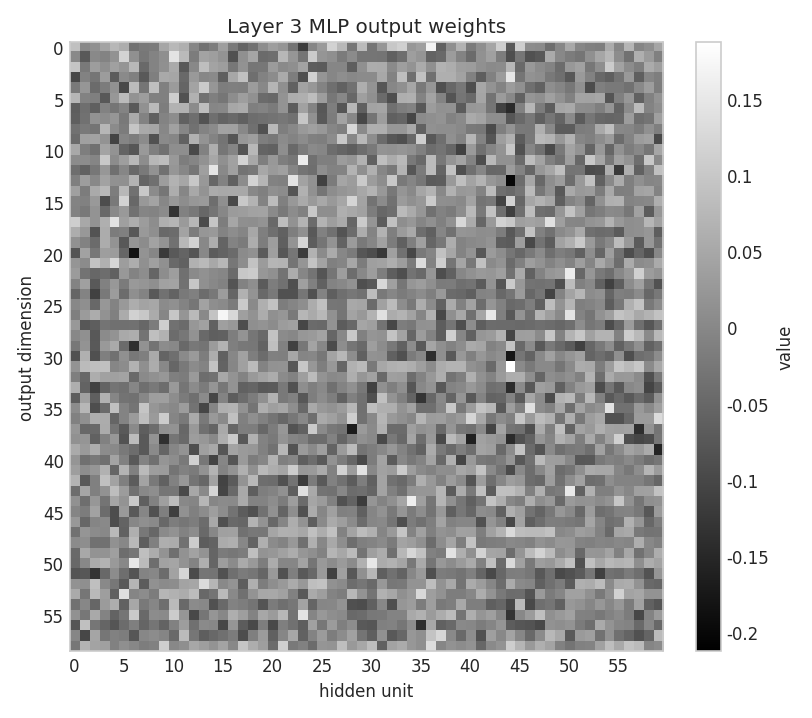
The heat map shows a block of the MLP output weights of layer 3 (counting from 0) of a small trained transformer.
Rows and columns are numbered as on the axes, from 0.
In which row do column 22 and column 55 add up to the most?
13
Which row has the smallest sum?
51
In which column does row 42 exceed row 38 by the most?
44
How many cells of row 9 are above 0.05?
9
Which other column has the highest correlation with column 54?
38
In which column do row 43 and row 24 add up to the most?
50
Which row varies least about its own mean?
32
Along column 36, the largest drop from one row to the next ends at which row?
1
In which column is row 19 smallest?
46
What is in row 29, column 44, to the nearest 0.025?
0.1
